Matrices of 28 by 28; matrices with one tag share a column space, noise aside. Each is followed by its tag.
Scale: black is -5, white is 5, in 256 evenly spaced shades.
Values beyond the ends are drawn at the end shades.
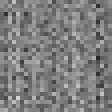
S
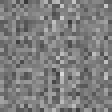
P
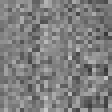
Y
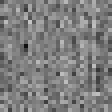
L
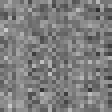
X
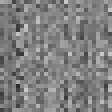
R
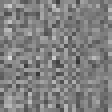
X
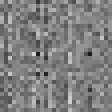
R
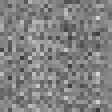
P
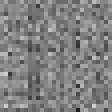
P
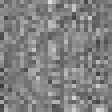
L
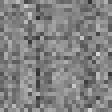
P
